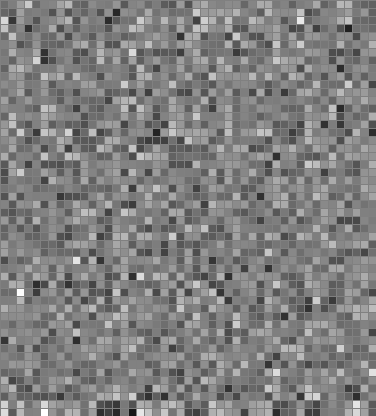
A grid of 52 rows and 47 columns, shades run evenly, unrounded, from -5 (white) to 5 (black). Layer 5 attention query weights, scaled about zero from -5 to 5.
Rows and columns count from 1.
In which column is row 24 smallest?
20
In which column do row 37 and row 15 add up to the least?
3
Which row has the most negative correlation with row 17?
19
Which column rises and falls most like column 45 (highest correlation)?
6
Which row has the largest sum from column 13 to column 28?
12
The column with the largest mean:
14
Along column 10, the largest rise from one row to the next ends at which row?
43
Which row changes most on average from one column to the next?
52
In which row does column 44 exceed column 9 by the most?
17
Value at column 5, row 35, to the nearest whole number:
-2
